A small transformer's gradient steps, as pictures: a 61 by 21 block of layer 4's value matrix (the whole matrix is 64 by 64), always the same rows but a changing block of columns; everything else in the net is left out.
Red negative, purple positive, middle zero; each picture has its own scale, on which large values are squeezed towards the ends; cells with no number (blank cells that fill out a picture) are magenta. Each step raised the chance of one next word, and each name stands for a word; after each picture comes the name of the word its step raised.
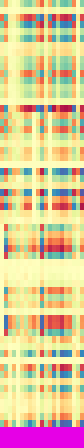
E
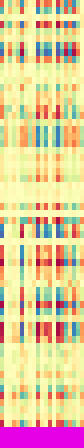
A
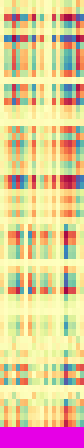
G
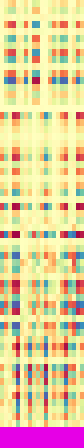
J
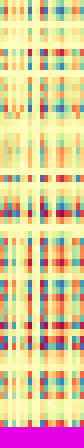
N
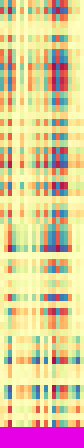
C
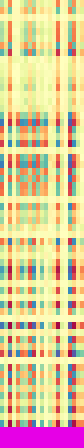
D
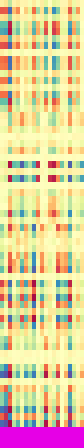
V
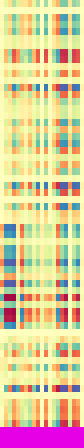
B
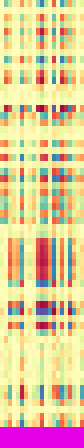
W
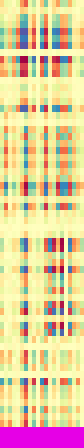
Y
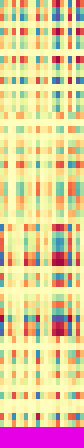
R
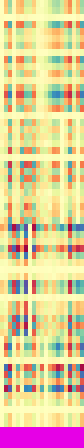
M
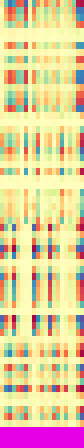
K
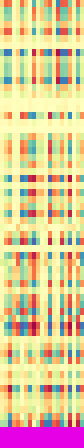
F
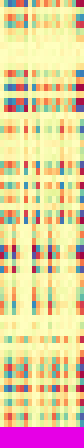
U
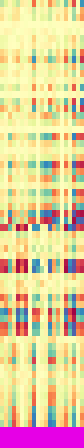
U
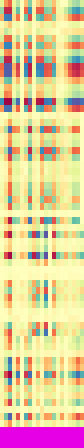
C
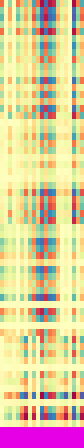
R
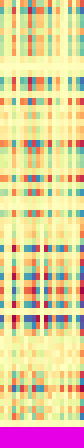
K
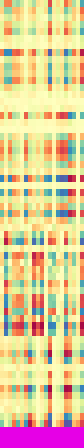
F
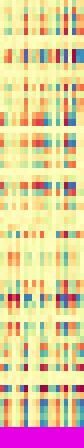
B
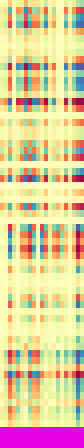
C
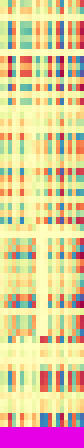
Y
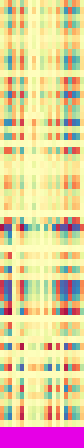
M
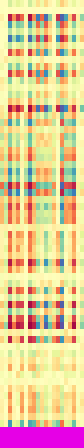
E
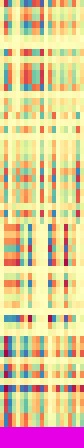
F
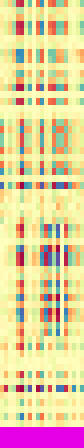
B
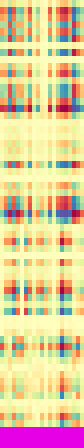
N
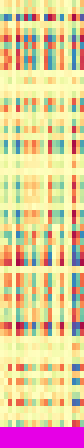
G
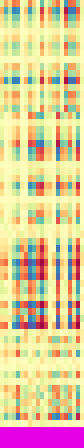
K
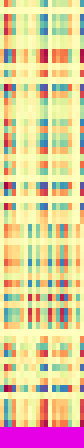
B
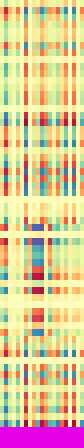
D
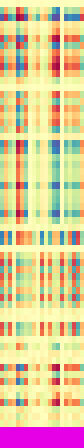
G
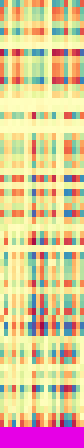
F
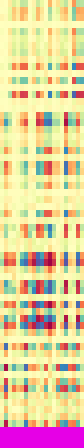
M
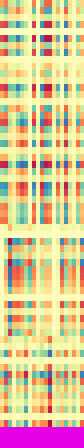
D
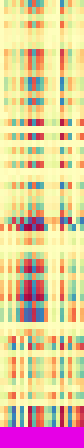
U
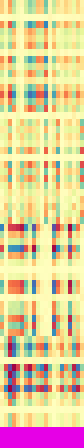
M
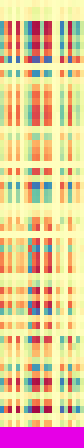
Y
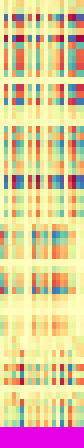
G
